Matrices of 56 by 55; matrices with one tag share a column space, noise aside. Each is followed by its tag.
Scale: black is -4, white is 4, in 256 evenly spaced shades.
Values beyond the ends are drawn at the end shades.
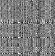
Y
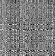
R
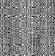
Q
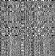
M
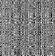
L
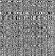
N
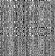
M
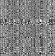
Y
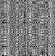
L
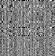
M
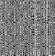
L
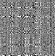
Q
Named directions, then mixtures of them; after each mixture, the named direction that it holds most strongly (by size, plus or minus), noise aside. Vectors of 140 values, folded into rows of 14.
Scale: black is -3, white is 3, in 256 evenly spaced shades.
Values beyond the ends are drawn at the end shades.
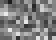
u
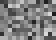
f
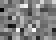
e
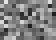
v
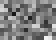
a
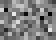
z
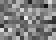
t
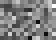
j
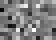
e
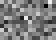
t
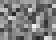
a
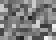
a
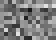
t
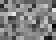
a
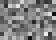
f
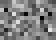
z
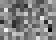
z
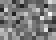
z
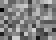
e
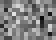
z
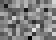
f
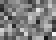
a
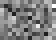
j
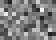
z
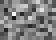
z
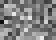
v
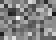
f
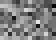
j
